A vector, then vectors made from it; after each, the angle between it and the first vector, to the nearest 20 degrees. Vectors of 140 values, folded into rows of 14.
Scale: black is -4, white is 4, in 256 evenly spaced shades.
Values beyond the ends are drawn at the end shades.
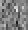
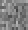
140 degrees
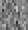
20 degrees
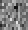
140 degrees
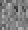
140 degrees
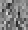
40 degrees
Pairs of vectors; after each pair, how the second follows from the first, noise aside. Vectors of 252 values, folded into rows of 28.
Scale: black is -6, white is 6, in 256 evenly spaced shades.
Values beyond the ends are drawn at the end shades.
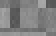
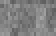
reversed, negated, shrunk.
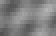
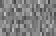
shuffled.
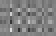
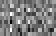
scaled up.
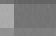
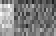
scaled up.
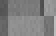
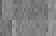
reversed, negated, shrunk.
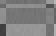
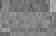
reversed, negated, shrunk.
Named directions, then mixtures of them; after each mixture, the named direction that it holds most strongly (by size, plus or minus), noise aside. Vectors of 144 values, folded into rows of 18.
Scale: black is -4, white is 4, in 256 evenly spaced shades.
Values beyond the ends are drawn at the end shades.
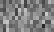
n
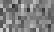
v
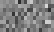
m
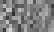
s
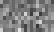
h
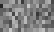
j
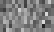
n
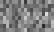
n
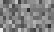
v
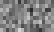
h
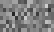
m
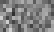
s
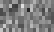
v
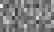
j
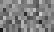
h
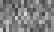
n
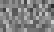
n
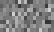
m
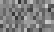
m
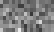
h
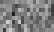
s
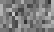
j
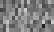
n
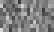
v
